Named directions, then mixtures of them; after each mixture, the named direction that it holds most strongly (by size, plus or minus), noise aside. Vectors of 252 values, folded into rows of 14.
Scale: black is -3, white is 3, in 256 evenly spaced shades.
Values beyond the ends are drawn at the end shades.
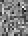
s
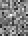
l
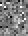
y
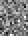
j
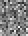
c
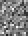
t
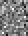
t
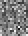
c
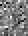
y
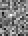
l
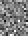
j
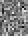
s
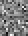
s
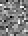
y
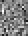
s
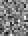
j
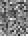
c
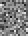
c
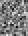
t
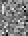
t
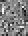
s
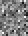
t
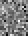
j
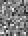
t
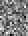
j
